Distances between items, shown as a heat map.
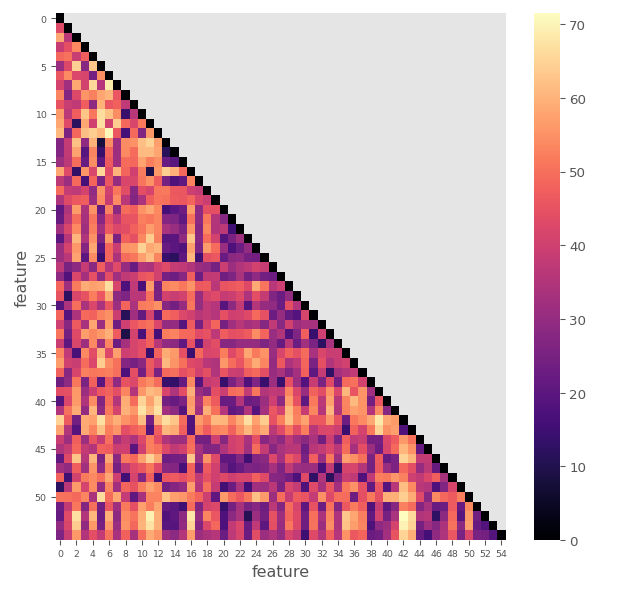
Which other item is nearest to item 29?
1
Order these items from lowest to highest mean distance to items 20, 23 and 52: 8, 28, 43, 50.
28, 8, 50, 43
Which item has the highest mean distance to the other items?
42
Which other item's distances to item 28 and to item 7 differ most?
10
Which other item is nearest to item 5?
13
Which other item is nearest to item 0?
49
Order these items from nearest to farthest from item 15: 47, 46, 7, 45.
47, 46, 7, 45
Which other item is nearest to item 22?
21
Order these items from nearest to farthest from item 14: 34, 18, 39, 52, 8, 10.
52, 34, 39, 18, 8, 10
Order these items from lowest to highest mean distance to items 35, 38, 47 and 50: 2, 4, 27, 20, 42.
27, 20, 2, 4, 42
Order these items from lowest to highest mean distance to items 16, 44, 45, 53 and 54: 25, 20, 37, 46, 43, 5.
20, 25, 46, 5, 37, 43
